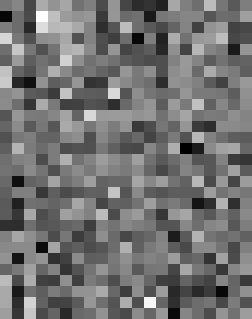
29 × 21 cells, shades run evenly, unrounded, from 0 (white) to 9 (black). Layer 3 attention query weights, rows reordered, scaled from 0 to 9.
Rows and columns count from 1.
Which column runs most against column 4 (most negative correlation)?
3
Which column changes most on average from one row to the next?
17
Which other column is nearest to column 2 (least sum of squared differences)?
18
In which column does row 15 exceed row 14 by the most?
20
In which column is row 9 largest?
5
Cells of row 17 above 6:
3
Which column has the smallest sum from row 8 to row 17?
6
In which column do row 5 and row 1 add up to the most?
14
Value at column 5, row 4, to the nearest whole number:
4
